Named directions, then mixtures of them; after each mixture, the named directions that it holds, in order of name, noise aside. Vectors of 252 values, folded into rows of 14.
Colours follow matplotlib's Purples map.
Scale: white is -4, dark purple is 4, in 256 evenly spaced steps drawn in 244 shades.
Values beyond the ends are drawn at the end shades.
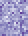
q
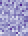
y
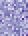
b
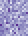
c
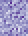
b, c, y.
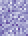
b, c.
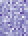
b, c, q.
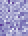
c, q, y.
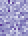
c, q, y.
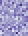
y.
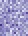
c.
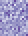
b, c, y.
